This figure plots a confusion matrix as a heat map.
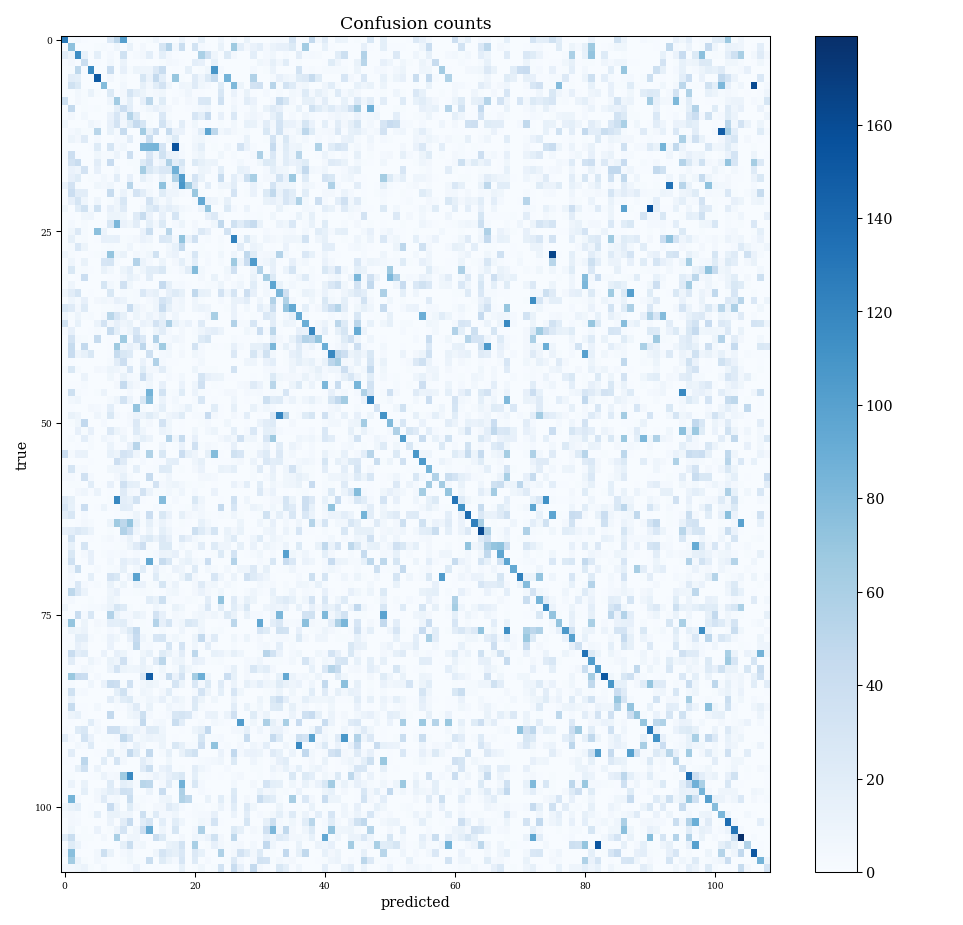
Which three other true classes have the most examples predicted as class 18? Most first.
19, 97, 26
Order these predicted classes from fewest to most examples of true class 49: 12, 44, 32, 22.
44, 12, 32, 22
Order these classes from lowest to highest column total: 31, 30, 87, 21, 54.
54, 30, 87, 31, 21
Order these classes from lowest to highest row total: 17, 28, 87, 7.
7, 87, 17, 28
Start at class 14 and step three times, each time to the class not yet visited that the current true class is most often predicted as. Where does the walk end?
101
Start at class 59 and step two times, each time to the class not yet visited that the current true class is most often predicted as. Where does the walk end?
40
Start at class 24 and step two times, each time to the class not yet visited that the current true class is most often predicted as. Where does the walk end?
94
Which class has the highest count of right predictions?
104
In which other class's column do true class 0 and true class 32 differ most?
80
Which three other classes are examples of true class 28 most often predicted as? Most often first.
75, 7, 33
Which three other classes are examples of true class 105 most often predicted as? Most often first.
82, 97, 59
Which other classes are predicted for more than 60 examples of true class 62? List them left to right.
46, 75, 102
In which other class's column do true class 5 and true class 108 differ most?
25
